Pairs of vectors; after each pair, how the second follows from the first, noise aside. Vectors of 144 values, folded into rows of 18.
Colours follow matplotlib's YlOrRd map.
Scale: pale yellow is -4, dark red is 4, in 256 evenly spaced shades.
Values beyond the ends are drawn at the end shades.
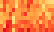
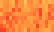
reversed, negated, shrunk.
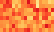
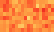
shrunk.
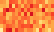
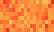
reversed, negated, shrunk.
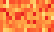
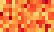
reversed, negated.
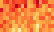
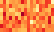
shuffled.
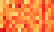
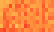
shrunk.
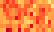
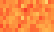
reversed, negated, shrunk.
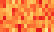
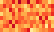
shuffled.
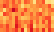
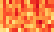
reversed.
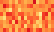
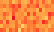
reversed, negated, shrunk.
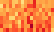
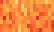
reversed, negated, shrunk.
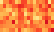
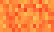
wrapped around, shrunk.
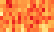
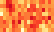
copied.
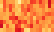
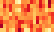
copied.
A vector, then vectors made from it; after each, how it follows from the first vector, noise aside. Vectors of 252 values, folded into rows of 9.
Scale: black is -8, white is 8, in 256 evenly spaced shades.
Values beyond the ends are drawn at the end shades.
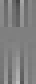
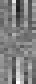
reversed, negated, scaled up.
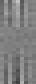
negated.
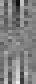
scaled up.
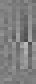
wrapped around, negated.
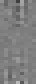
partly zeroed.
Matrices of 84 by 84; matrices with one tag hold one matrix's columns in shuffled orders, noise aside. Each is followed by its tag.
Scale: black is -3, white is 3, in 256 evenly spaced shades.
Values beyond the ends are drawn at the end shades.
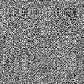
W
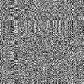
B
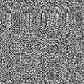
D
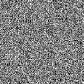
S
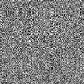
W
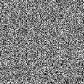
S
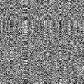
B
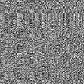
D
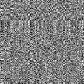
B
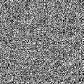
S
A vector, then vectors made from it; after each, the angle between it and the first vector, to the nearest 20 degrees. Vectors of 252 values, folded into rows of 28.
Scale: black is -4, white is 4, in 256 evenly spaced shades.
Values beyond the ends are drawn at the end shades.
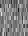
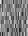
80 degrees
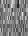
100 degrees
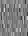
100 degrees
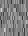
80 degrees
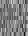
120 degrees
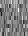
160 degrees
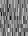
140 degrees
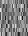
80 degrees
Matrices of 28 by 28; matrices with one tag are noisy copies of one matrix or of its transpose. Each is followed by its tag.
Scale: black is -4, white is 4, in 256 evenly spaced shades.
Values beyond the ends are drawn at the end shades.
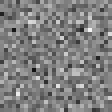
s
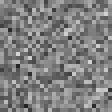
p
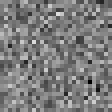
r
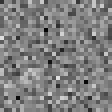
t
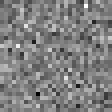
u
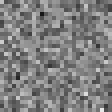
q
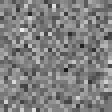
s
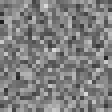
q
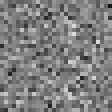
t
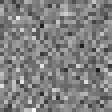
s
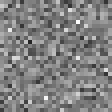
r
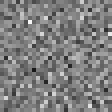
s
